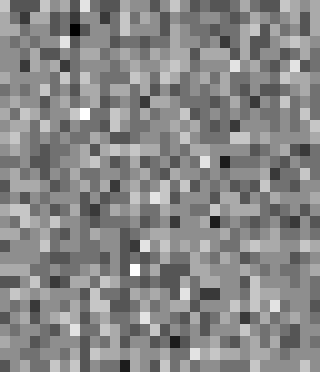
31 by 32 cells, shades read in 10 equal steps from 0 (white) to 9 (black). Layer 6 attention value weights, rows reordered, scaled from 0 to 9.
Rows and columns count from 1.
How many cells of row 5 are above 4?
12
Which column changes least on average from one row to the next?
32
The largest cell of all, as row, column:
3, 8
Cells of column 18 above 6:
2
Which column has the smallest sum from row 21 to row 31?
26
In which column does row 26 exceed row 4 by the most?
7
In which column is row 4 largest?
23
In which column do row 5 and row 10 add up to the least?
9
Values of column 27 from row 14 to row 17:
4 3 2 5
